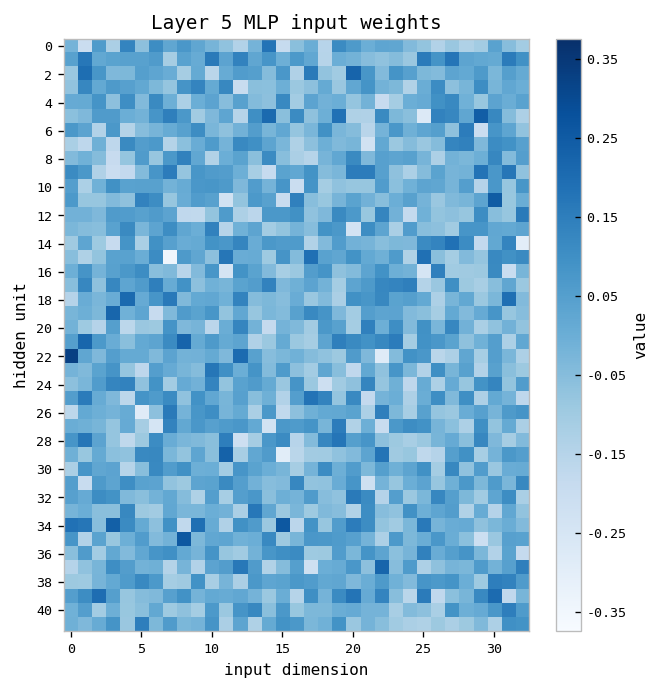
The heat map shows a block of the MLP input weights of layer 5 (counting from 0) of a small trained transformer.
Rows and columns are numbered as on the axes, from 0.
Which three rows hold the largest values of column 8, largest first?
35, 21, 8
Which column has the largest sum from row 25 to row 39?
20
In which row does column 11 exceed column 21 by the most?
31
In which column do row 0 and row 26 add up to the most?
14
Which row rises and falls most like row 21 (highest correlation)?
39
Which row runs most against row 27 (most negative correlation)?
29
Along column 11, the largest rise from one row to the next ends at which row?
12
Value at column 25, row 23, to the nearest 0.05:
-0.15
